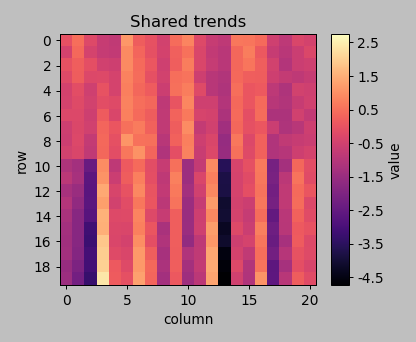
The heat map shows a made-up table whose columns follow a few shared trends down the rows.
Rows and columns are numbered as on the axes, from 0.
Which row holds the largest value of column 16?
19
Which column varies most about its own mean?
13
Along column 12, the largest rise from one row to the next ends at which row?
10
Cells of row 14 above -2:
18
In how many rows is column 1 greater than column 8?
10
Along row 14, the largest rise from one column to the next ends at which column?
3
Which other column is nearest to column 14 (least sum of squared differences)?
5
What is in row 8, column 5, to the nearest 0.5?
1
